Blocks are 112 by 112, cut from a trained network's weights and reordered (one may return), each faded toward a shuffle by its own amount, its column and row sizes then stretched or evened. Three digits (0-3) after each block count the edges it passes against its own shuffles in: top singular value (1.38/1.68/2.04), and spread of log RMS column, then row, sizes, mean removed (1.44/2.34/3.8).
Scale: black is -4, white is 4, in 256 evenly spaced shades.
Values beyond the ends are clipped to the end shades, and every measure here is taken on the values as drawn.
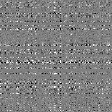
3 2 3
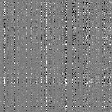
2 3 2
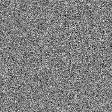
0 1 0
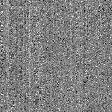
1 1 0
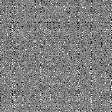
2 2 0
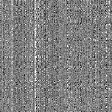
3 2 1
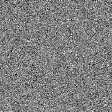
1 1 1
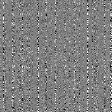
3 3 1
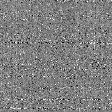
1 0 2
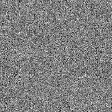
1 1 0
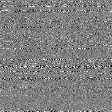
2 0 3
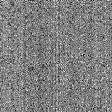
2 0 1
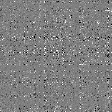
0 2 2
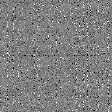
1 2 0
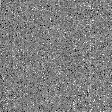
0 1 0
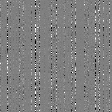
3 3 0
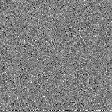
2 0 1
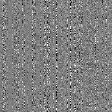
2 3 0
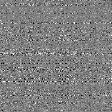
1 1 3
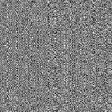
3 2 0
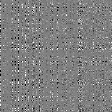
3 3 2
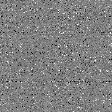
0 1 1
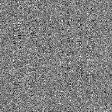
0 2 1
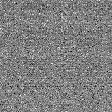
2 0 0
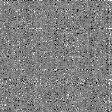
1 1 2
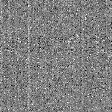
1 0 1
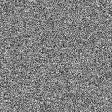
1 0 0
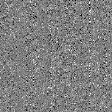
1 2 0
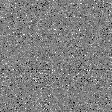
0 0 1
